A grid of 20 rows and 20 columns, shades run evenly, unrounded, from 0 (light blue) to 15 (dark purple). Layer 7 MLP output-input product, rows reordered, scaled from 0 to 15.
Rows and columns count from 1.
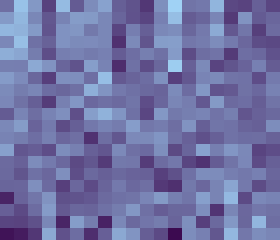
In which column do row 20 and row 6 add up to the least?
4
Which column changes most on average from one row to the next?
15
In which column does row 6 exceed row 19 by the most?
9
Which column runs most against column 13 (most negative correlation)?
17
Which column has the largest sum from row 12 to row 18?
7
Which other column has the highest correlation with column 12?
2
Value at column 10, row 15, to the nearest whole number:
8
